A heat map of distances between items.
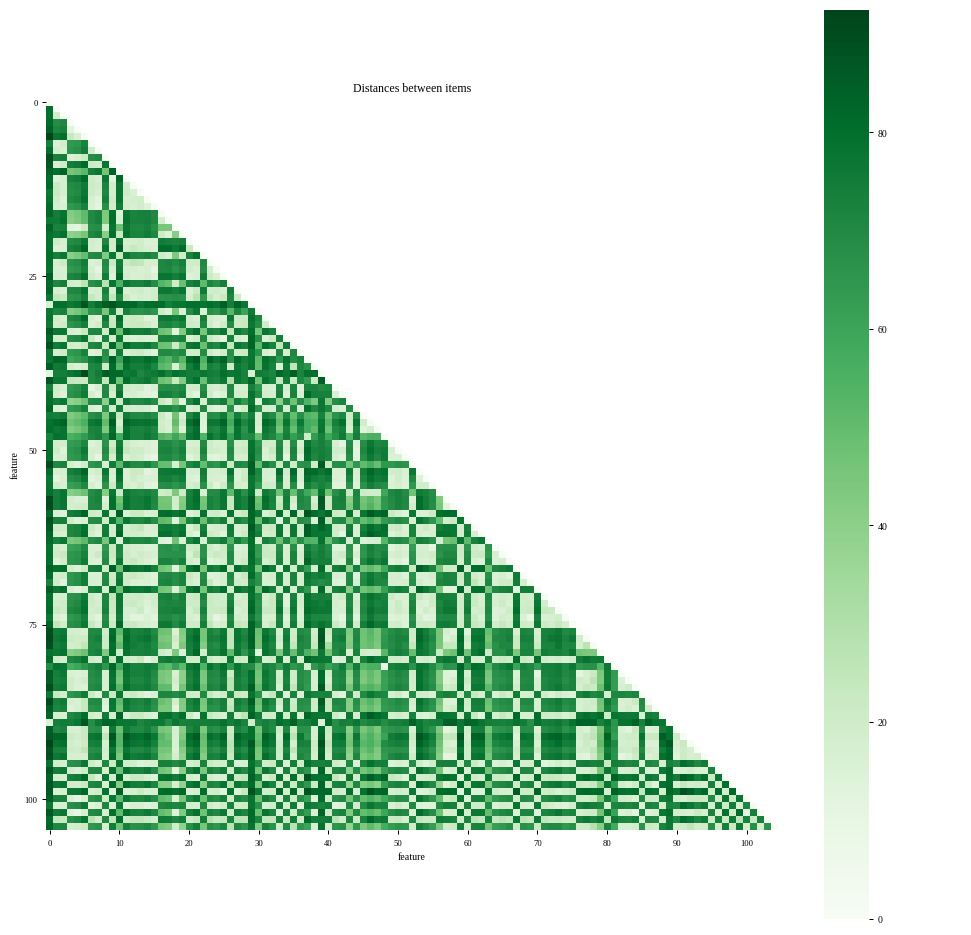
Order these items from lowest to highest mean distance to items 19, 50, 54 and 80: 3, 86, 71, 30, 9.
71, 9, 30, 3, 86
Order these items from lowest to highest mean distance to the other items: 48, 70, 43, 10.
70, 43, 10, 48
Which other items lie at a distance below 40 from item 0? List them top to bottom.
29, 39, 89
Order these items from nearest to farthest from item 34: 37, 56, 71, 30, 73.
71, 73, 30, 56, 37
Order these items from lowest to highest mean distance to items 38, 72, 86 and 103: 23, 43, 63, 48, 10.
23, 43, 63, 10, 48
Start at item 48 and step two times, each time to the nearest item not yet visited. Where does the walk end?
37
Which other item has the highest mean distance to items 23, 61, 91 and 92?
0
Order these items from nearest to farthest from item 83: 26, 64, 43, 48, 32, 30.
26, 43, 30, 48, 64, 32
